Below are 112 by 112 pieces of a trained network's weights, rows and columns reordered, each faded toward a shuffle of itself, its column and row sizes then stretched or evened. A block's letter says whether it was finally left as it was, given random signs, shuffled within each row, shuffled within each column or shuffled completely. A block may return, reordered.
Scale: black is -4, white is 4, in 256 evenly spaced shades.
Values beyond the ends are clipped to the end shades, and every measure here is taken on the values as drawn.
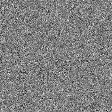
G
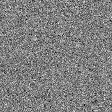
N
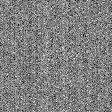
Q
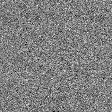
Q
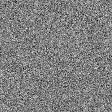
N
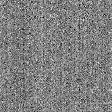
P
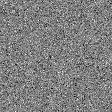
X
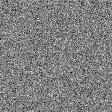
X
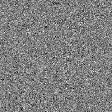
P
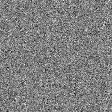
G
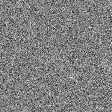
Q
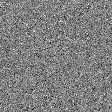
X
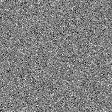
Q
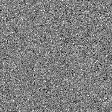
G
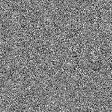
P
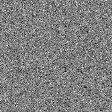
G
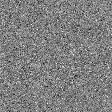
N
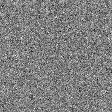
X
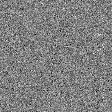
G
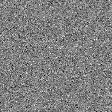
P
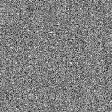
P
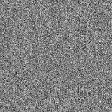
P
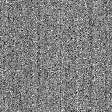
Q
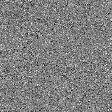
G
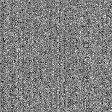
P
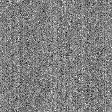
P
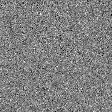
G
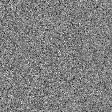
Q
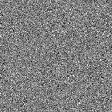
P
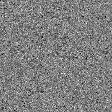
G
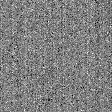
Q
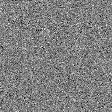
N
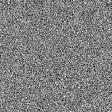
P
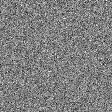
N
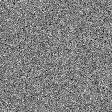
X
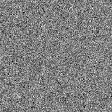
P
